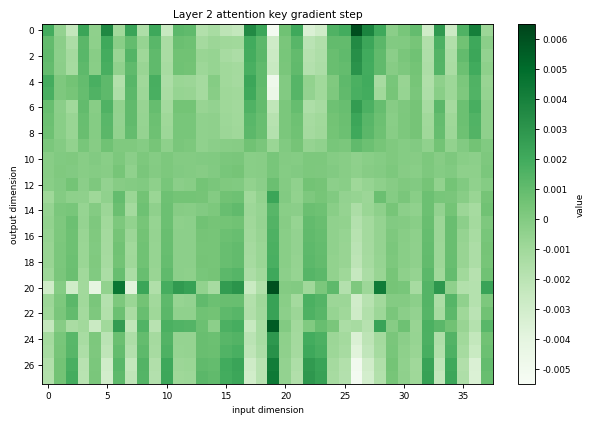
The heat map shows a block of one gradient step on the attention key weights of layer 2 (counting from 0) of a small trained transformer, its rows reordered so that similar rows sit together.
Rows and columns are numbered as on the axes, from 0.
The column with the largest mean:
19
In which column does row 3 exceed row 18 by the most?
26
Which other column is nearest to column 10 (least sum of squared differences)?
32
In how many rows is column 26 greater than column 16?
10
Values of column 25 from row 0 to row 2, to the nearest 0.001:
0.002 0.001 0.001
